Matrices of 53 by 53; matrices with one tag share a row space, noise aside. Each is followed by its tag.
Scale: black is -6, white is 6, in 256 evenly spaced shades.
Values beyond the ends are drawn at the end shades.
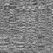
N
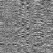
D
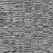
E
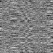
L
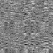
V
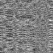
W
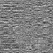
E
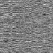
E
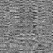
N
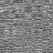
E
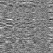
W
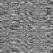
L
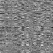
D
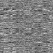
E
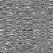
W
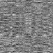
E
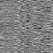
D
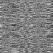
L
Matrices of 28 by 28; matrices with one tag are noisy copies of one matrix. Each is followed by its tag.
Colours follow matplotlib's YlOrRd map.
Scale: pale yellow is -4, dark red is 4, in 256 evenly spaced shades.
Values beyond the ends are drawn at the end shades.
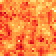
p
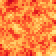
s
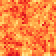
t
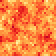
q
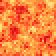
q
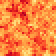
t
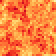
t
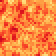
q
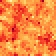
q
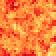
s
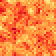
q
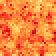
p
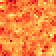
s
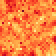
s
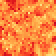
s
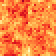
t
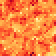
s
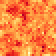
t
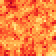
s
